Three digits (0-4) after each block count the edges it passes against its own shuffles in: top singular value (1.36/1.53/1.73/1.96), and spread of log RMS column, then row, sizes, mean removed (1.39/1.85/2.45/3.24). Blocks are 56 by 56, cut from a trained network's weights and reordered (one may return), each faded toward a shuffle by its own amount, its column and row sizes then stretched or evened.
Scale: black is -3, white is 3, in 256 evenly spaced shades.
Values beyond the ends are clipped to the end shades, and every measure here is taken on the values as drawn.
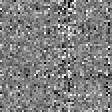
1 3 2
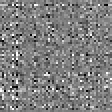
2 3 3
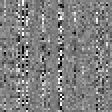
2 4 0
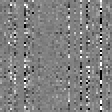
3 4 0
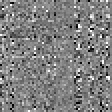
1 4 1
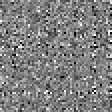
0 2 2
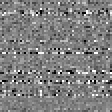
1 1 4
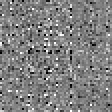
1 3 2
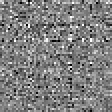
2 2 2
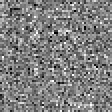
0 1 1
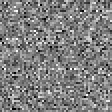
2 0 2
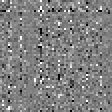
1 3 1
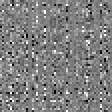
3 4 2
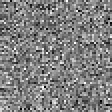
1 0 0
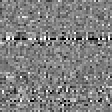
4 0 3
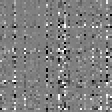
2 4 3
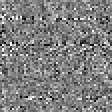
2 1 3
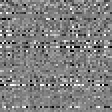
4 1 4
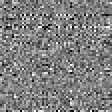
4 0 3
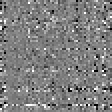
2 3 3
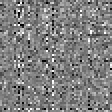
2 3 2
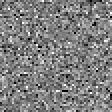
1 0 0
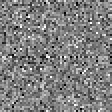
2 1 0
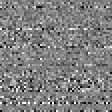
0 0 4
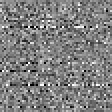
4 0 3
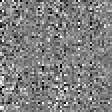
0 3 2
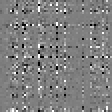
2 4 3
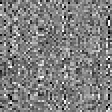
4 3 0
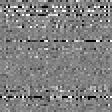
3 0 4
